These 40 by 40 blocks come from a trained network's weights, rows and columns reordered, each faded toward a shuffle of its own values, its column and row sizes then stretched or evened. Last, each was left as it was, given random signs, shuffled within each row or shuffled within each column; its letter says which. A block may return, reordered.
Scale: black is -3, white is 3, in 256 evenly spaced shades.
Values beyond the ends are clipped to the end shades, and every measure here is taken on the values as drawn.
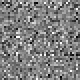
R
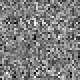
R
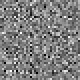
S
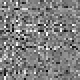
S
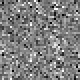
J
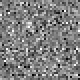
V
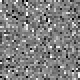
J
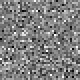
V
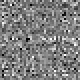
S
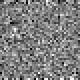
V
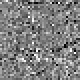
R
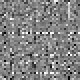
R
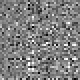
S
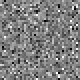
J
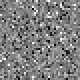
J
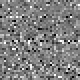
V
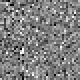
J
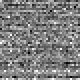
V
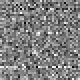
V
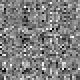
S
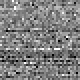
V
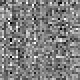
S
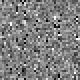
J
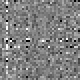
R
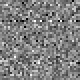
V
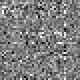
R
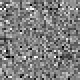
R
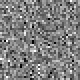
J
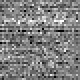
S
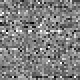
V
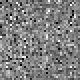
J
